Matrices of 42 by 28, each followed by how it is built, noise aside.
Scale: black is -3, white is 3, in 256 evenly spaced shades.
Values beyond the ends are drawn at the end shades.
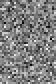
noise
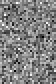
noise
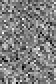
Toeplitz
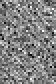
Toeplitz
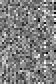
uneven columns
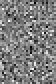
uneven columns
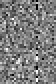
uneven columns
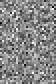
repeating rows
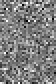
uneven rows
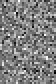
repeating rows
